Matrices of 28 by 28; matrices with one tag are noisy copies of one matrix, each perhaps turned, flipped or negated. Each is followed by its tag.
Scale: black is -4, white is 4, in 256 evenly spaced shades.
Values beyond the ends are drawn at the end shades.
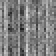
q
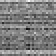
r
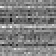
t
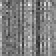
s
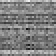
r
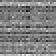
r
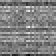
r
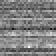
q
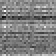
s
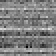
q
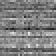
q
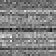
t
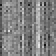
s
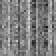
q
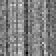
t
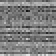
r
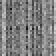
r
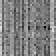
r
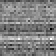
s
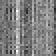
s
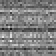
t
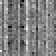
q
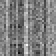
t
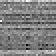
r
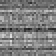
t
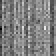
r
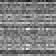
r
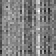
s
